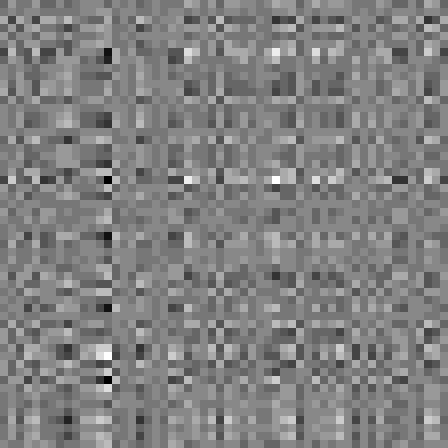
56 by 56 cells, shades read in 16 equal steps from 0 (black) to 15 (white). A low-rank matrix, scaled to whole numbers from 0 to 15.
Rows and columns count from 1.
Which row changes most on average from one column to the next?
23
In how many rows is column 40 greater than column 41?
21
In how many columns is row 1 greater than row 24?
27
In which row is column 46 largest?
45
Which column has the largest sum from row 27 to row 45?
13
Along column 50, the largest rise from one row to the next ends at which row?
24
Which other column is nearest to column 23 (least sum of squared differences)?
51
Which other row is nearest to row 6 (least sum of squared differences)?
52
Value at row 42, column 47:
9
